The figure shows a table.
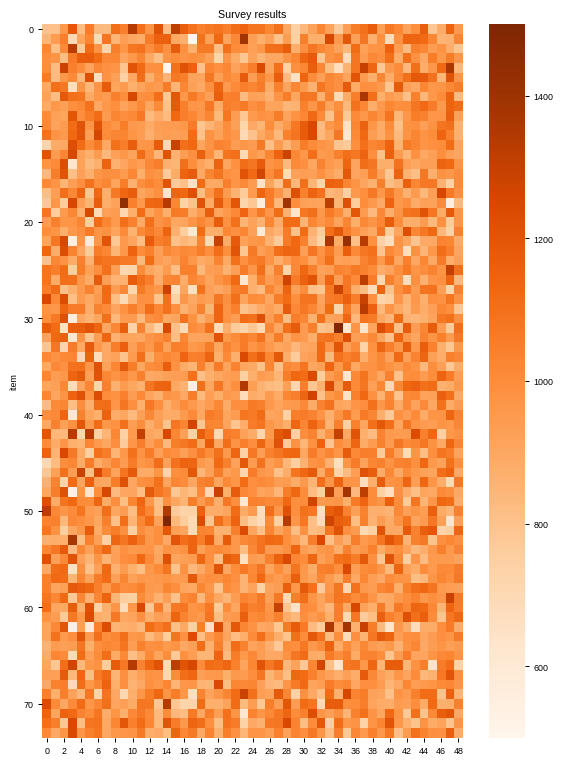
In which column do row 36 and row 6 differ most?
35
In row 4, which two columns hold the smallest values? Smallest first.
14, 34
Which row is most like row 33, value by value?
47
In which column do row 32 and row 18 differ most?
3
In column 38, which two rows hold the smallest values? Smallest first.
27, 52
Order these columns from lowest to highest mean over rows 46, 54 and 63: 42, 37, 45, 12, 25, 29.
12, 45, 42, 37, 25, 29
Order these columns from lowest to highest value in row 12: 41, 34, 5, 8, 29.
34, 41, 29, 5, 8
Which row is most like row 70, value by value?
50
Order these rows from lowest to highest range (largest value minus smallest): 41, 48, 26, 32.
41, 32, 26, 48
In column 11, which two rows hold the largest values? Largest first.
42, 60
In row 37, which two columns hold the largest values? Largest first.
23, 33
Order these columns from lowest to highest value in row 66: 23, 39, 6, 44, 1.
1, 39, 23, 6, 44
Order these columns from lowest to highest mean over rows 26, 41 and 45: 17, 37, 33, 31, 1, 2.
1, 33, 2, 37, 31, 17
